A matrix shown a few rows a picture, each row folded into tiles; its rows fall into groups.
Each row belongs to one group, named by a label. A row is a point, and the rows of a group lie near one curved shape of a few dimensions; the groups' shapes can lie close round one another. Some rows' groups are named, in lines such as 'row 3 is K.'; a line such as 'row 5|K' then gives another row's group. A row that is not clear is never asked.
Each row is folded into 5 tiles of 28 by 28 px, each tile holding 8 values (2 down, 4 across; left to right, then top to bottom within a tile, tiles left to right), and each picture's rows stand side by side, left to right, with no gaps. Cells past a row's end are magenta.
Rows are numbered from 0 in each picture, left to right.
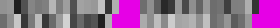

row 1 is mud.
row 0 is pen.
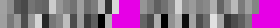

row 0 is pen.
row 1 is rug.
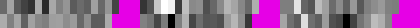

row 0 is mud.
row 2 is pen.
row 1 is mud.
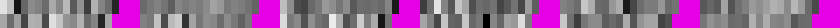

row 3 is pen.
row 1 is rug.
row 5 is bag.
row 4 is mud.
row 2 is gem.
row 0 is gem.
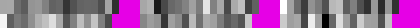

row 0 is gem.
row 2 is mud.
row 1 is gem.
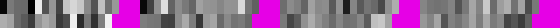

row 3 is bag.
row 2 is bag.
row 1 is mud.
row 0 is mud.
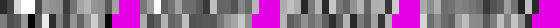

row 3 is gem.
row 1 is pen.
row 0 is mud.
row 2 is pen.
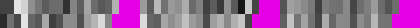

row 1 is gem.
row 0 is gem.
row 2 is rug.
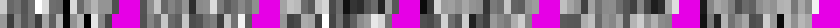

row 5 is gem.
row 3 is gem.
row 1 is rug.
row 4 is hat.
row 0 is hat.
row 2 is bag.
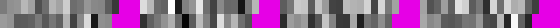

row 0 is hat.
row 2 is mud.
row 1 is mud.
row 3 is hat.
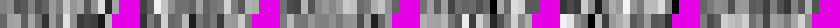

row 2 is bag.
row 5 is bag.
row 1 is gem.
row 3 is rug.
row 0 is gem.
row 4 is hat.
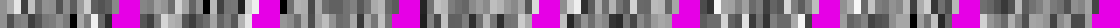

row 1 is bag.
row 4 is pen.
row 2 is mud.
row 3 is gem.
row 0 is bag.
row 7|mud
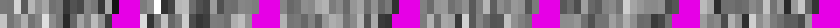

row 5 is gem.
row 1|pen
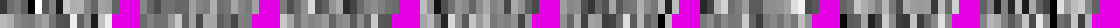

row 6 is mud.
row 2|mud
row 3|gem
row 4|pen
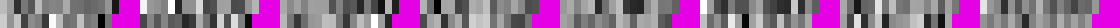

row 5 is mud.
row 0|gem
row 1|mud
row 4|mud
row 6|rug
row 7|mud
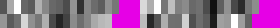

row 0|pen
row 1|bag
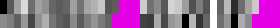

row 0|mud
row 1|rug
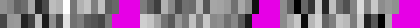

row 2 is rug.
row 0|bag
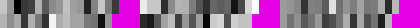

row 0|gem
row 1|hat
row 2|pen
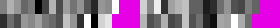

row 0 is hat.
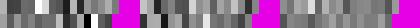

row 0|hat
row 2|mud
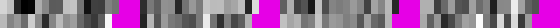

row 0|mud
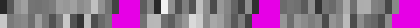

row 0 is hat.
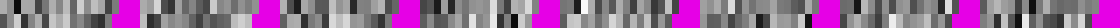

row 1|pen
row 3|bag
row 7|rug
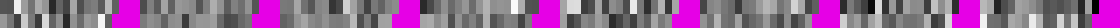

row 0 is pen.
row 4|pen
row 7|gem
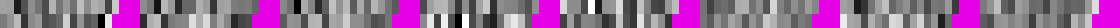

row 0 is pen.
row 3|rug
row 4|mud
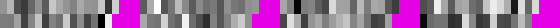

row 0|pen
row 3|mud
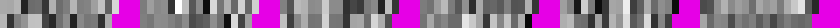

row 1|hat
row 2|gem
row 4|hat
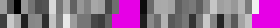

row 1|gem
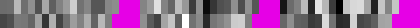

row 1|bag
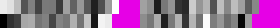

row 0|hat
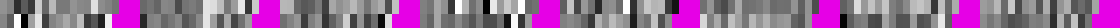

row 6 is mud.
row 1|gem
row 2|pen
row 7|bag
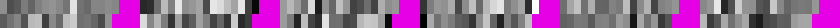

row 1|hat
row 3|gem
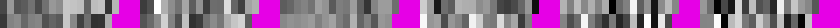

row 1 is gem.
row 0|gem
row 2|bag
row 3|gem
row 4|rug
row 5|rug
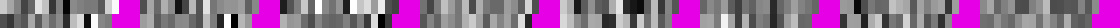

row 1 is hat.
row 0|hat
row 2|hat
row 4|mud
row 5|rug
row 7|hat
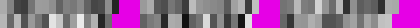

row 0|gem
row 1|pen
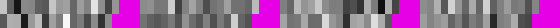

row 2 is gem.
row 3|bag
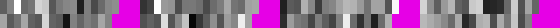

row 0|pen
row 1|gem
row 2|gem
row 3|mud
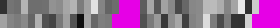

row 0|hat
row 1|gem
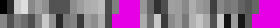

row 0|mud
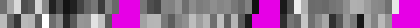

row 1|hat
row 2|gem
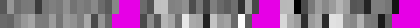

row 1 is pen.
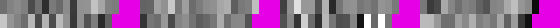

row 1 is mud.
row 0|rug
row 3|hat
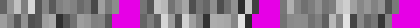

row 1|pen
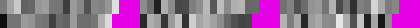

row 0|hat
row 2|rug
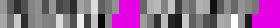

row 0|rug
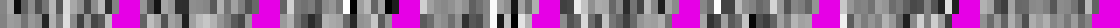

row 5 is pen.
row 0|gem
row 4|gem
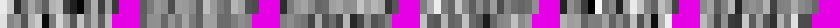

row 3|pen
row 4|mud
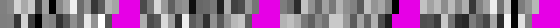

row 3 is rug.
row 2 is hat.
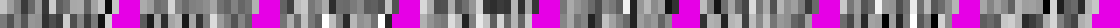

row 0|pen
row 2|pen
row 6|rug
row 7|bag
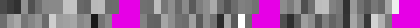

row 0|bag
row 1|rug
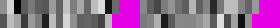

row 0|gem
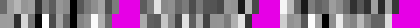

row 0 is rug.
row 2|mud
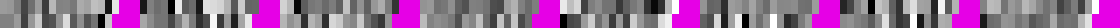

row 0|pen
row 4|hat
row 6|mud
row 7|hat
